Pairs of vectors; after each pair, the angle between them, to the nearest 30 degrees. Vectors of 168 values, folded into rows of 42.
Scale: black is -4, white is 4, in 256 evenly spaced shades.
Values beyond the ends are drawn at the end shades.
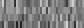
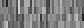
90 degrees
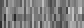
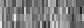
150 degrees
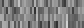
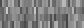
150 degrees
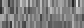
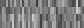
60 degrees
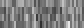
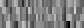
120 degrees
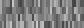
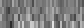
60 degrees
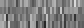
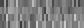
150 degrees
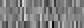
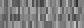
90 degrees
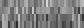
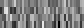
90 degrees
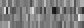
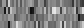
150 degrees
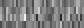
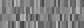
60 degrees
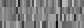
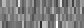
150 degrees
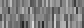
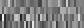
60 degrees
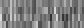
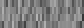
90 degrees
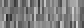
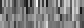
60 degrees
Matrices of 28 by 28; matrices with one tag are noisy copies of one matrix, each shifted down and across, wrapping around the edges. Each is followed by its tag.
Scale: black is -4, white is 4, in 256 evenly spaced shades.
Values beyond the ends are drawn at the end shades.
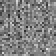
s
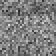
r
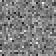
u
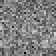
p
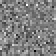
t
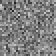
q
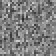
s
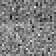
r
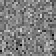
t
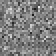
t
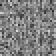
s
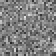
q
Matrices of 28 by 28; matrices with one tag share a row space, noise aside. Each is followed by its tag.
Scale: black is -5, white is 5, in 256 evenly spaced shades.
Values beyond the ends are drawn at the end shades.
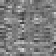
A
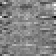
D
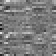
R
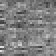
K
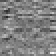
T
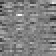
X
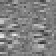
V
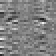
V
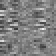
V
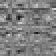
A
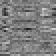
D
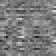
A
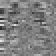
V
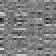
K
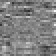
D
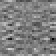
T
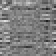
D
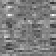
T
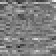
A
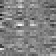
X
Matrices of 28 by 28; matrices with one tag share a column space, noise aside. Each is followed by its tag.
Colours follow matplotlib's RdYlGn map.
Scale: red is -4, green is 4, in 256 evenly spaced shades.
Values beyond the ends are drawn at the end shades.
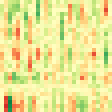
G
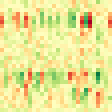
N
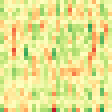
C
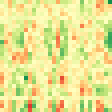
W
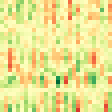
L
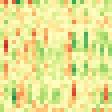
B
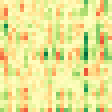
C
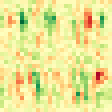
N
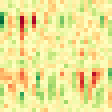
N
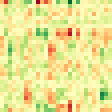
B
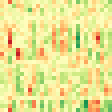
W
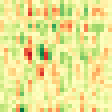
C
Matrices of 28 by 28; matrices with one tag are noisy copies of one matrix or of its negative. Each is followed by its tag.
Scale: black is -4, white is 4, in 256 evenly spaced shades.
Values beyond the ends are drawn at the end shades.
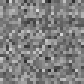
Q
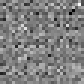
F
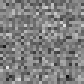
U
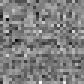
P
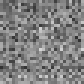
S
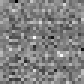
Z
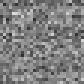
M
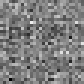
Z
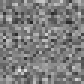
M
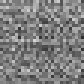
S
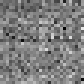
S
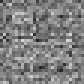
M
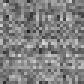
P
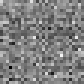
Z
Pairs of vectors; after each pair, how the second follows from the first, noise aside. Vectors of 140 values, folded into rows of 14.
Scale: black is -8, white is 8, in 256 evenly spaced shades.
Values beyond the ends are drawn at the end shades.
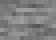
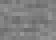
reversed, negated, shrunk.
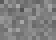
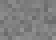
reversed, negated, shrunk.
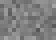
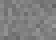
negated, shrunk.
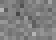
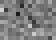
scaled up.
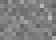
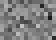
negated, scaled up.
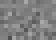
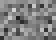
wrapped around, negated, scaled up.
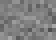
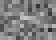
scaled up.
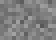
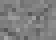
reversed, negated, partly zeroed.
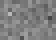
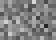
reversed, negated, scaled up.
